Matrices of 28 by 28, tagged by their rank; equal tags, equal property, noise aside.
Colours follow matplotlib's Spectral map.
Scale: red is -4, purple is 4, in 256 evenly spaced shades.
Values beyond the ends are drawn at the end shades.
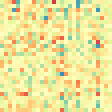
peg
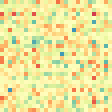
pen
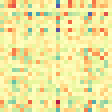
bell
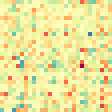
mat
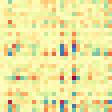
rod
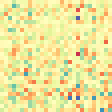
peg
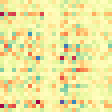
bell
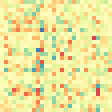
peg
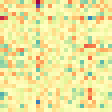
bell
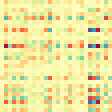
rod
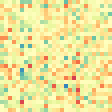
mat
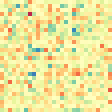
mat
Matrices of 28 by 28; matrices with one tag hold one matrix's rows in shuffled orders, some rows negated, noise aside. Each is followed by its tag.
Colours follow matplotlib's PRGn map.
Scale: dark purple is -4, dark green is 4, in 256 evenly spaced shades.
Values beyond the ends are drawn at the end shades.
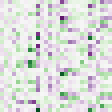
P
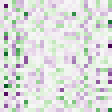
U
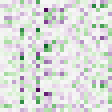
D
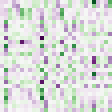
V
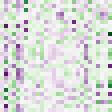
U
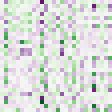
V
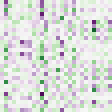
V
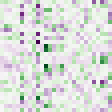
D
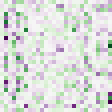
U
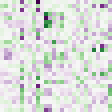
D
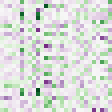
D
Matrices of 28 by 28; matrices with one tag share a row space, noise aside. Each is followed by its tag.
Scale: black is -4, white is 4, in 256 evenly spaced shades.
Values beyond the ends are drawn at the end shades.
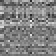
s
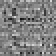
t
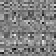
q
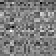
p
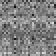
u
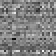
t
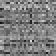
s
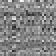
t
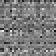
q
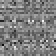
q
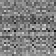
u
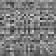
p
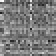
s
